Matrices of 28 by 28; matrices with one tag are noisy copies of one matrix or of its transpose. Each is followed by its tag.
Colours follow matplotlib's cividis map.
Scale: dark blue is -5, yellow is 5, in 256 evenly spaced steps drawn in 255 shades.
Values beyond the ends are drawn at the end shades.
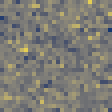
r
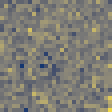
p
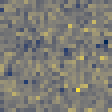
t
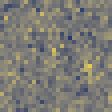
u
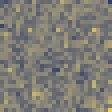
p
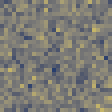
p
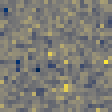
u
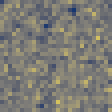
t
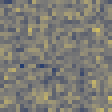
p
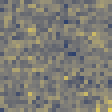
p
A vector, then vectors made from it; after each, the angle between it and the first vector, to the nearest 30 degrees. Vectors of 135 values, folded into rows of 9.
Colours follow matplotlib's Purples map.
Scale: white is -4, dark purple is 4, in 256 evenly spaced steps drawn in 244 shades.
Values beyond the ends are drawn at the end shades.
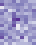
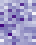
90 degrees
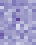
30 degrees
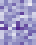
120 degrees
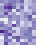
90 degrees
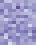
90 degrees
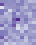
30 degrees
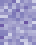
60 degrees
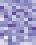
90 degrees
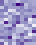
60 degrees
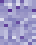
90 degrees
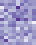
60 degrees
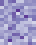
60 degrees
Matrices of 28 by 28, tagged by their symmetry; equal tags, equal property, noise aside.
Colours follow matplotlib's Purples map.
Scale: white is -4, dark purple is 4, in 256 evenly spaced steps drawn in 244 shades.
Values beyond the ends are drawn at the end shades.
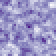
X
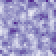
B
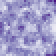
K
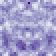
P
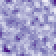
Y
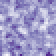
X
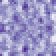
K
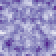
P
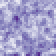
X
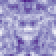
P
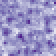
X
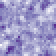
B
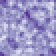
Y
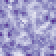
X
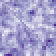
X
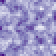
K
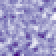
B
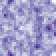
K
